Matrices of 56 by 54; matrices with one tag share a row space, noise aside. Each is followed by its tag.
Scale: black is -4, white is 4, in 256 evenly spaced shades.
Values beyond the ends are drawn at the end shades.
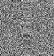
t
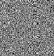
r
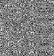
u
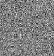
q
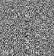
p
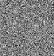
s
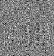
p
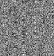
s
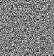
p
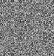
q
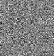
u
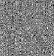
q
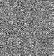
u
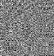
u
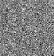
s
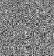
p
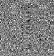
t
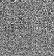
q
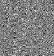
s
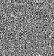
q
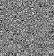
u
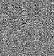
s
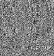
r
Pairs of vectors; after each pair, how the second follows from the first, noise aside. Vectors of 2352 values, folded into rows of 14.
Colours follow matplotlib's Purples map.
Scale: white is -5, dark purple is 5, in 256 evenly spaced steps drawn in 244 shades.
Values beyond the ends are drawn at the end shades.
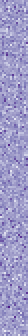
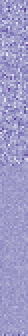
negated, partly zeroed.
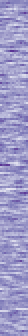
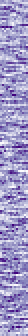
reversed, negated, scaled up.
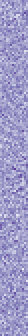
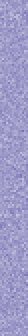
shrunk.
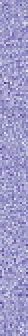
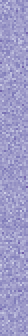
reversed, shrunk.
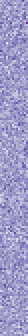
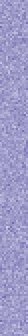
shrunk.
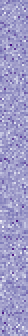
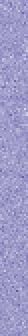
reversed, shrunk.
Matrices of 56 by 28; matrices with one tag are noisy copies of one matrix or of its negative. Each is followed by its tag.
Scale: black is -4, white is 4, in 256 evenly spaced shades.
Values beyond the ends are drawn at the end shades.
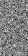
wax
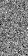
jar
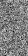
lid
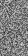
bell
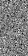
bell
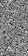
bell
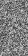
jar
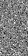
wax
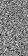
bell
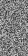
jar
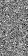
bell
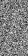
jar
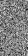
wax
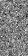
lid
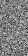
wax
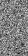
bell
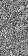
lid
